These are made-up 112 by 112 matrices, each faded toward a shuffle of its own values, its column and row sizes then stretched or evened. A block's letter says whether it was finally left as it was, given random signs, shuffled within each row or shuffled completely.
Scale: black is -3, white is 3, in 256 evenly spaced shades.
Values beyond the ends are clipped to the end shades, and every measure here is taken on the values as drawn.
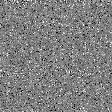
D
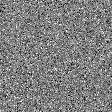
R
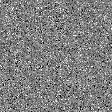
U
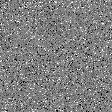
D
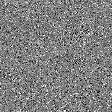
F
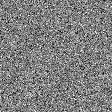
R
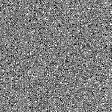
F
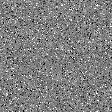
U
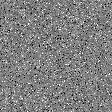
R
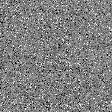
U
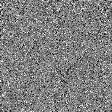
U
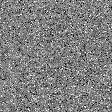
R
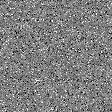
D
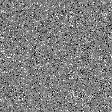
U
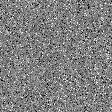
R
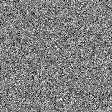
D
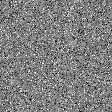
R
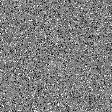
U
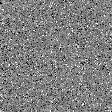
U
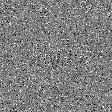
U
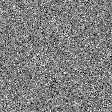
R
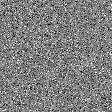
R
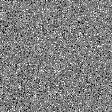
U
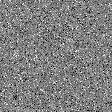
R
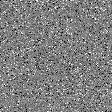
D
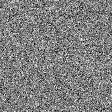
R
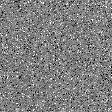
F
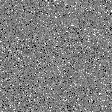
D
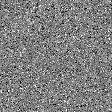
D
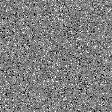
F
